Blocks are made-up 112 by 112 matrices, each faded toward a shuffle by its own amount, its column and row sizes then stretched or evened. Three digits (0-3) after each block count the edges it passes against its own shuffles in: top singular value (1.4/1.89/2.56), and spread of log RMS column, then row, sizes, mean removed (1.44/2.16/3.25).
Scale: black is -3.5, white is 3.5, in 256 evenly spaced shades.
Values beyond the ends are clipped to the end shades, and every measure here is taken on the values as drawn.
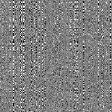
3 3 1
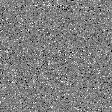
0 0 1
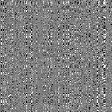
3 3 1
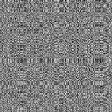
3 2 2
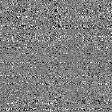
0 2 3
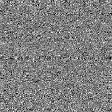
2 0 2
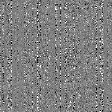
1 3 1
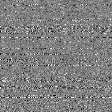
2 0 3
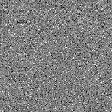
2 0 0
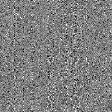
2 2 0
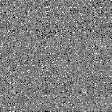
2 1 2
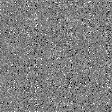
0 2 1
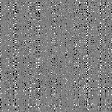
3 3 2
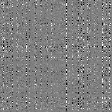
1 3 2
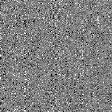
2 2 1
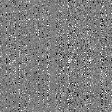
1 3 1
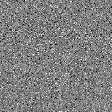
2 0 1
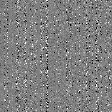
0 3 0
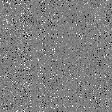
1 2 1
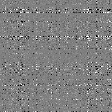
2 2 3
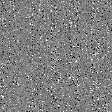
0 2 0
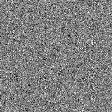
1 1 0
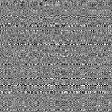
3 0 3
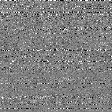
1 0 3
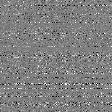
1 1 3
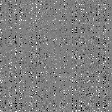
1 3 2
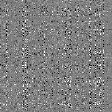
1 3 2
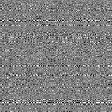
3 0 3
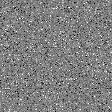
0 0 1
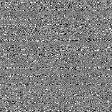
1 0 3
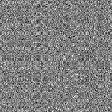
3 0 1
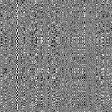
3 3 2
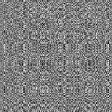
3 3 0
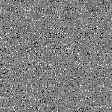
2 0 2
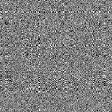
3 2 2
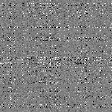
1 2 3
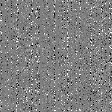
0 3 0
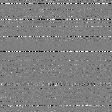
3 0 3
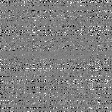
2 2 3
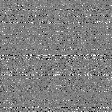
2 0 3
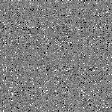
0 2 2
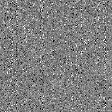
1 2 0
